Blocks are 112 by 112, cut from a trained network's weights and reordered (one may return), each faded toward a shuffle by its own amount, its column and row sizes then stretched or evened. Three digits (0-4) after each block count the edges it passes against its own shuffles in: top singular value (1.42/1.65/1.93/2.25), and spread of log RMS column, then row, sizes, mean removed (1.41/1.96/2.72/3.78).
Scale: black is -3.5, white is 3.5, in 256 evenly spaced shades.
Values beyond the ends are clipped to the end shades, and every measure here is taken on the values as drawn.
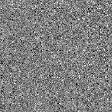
2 2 1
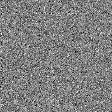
1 1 1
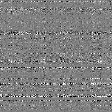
3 2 4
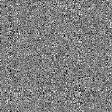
2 3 1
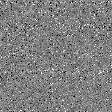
0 1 2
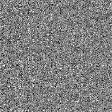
0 2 1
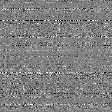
3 1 4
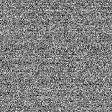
2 0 1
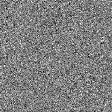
1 1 0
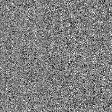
0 2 0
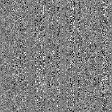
0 4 1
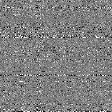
1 2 4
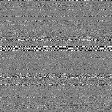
4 0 4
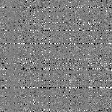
4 3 3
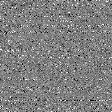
0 0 3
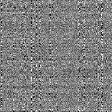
4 4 0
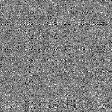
3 2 3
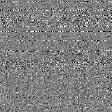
1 2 4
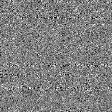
1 1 3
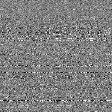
3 0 4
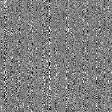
2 4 1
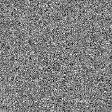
0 1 2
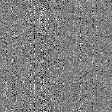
1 4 1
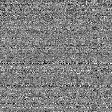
3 0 3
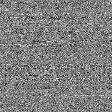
0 0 3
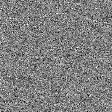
0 0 1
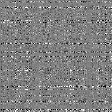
1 3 4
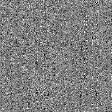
0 3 1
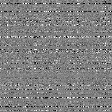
3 2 4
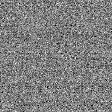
1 0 2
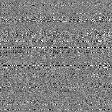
4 1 4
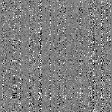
3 4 1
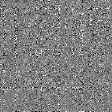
0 3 3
